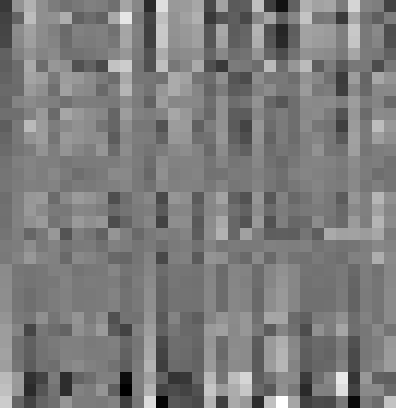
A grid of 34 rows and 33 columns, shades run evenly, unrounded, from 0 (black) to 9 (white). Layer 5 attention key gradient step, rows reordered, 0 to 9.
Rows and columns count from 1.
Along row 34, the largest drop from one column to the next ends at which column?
14
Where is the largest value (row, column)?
34, 24
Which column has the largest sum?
32
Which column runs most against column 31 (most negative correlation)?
6
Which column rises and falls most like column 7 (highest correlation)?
8
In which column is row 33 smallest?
11
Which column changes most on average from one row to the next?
23
